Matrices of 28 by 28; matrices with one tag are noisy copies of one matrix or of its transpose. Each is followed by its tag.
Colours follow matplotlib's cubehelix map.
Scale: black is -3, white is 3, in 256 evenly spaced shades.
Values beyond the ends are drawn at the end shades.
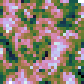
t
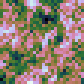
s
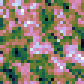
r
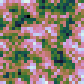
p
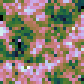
s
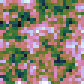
p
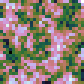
t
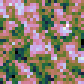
r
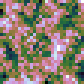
t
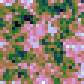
p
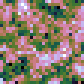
t
